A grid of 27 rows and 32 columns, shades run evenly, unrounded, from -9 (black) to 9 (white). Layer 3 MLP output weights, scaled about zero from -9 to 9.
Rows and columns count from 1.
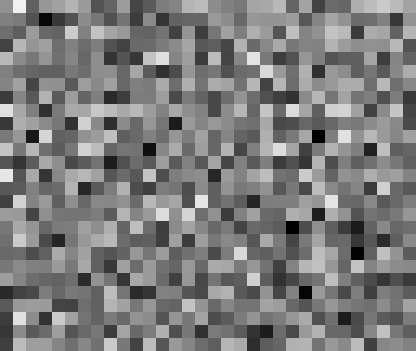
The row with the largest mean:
9
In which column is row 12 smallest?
12
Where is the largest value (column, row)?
2, 1
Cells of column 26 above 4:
4
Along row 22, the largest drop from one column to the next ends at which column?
21
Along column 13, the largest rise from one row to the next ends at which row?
7
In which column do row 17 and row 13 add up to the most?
13
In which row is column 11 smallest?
23
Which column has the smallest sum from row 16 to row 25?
28
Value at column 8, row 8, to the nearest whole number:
0
